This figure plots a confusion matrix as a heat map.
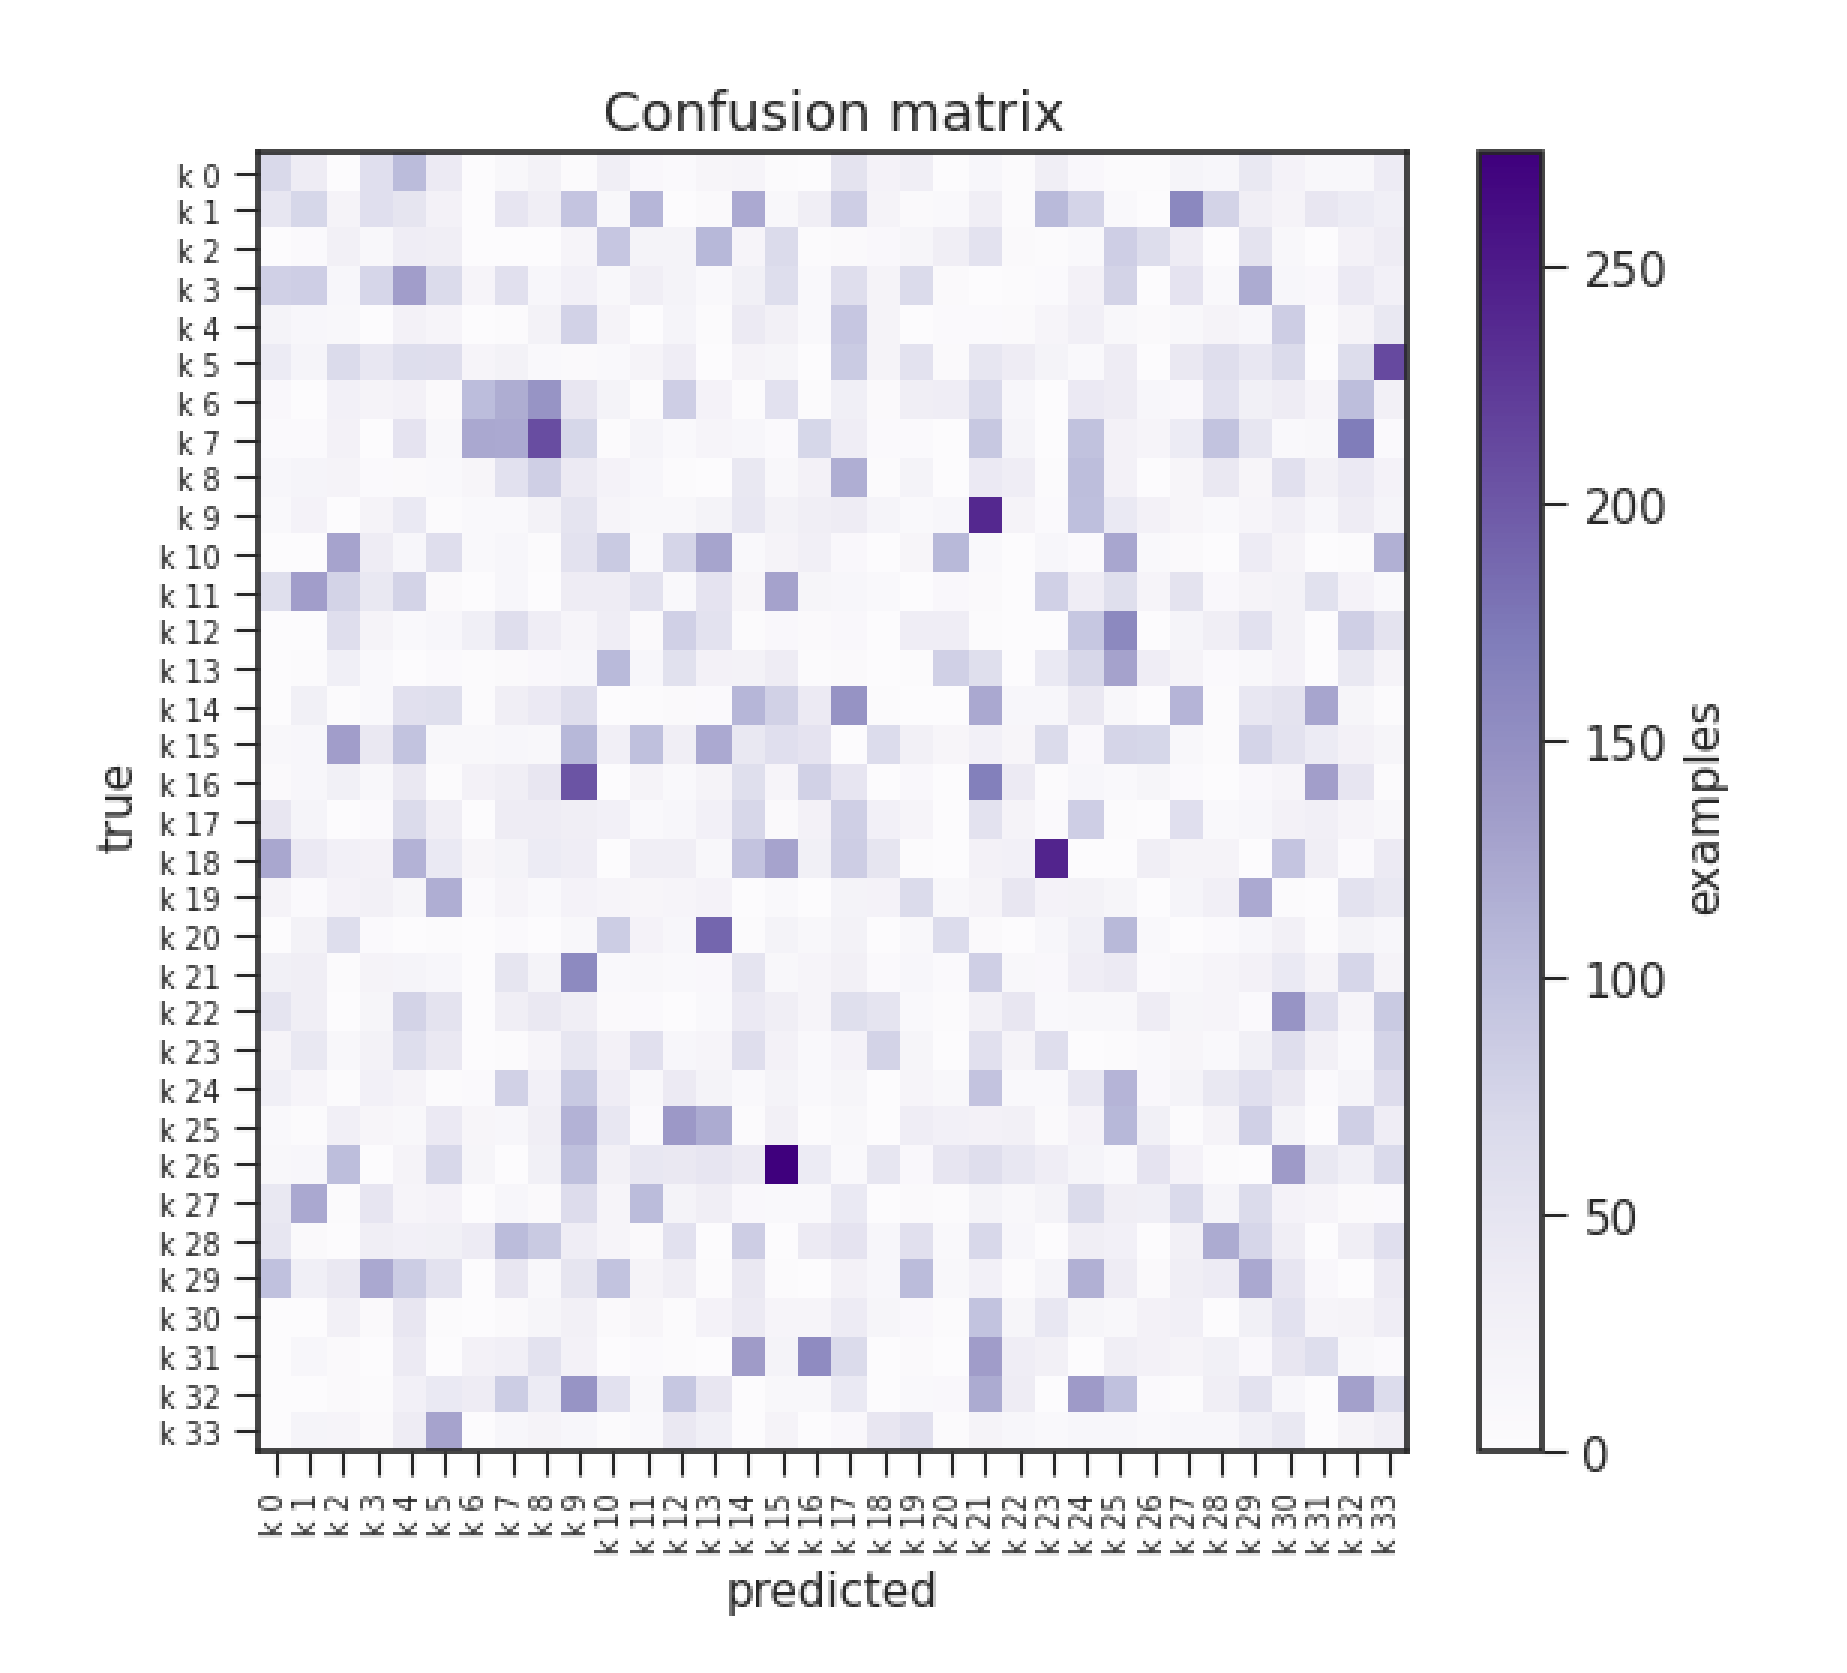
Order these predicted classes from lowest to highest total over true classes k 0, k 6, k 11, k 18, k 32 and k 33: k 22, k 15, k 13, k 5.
k 22, k 13, k 5, k 15
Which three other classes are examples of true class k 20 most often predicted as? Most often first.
k 13, k 25, k 10
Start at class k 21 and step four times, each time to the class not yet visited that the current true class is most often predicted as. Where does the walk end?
k 12
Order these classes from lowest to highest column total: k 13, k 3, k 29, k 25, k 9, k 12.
k 3, k 12, k 13, k 29, k 25, k 9
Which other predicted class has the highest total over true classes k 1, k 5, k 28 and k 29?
k 33
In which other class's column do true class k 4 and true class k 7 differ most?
k 8
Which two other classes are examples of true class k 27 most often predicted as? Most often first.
k 1, k 11
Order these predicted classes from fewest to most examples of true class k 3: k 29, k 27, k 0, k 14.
k 14, k 27, k 0, k 29
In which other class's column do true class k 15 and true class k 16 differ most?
k 21
